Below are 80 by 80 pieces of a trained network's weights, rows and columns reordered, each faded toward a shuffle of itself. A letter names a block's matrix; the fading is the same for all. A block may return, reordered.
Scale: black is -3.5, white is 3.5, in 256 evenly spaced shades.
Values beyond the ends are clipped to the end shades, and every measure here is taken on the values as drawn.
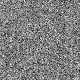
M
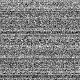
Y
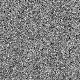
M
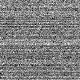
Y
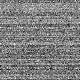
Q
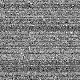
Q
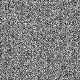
M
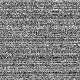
Y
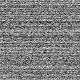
Y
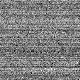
Y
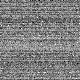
Q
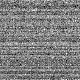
Q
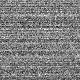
Y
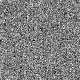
M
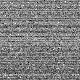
Q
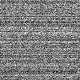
Y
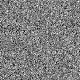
M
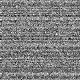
Y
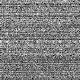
Y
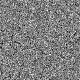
M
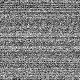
Y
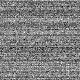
Y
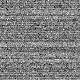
Q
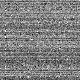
Q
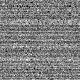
Y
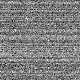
Q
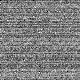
Q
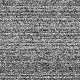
Y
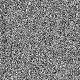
M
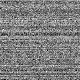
Y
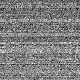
Y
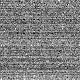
Y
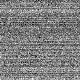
Y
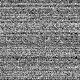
Y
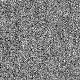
M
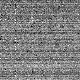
Q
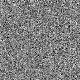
M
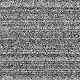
Y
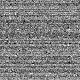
Q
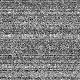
Y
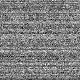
Y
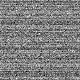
Q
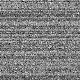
Q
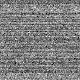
Q
